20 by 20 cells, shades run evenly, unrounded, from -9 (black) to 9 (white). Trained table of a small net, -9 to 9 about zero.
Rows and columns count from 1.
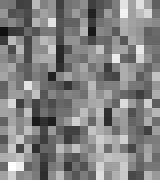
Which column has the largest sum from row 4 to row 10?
18
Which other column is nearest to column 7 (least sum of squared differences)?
5
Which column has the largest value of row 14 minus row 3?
10
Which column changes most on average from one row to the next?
3
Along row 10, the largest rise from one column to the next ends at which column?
4
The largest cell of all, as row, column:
19, 2
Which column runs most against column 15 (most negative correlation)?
17
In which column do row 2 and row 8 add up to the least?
8
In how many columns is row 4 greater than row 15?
8
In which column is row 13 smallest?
14
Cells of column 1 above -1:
13
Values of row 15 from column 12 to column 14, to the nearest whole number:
5 3 2
